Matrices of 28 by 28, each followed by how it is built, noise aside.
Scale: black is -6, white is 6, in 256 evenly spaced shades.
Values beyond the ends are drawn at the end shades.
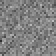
Hankel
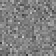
noise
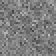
Toeplitz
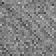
Toeplitz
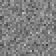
noise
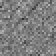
Hankel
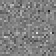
uneven rows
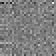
low rank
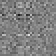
low rank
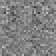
low rank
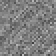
Hankel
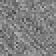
Toeplitz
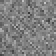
Toeplitz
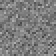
Hankel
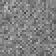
Hankel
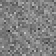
Toeplitz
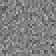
low rank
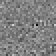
uneven rows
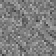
Toeplitz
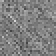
Toeplitz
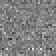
uneven rows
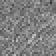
Hankel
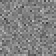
Toeplitz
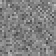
Toeplitz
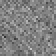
Toeplitz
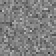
noise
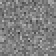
noise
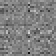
low rank
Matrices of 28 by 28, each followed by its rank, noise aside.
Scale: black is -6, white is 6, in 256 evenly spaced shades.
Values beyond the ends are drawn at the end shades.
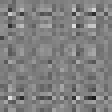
one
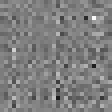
four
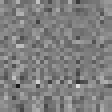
three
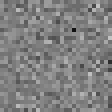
six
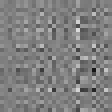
two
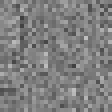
six
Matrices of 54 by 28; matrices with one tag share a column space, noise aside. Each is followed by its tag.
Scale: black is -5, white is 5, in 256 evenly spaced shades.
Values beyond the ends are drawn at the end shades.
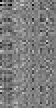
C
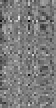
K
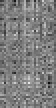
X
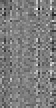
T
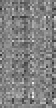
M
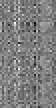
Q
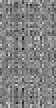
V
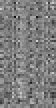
M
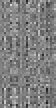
V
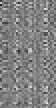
C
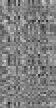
K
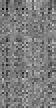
T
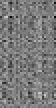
M
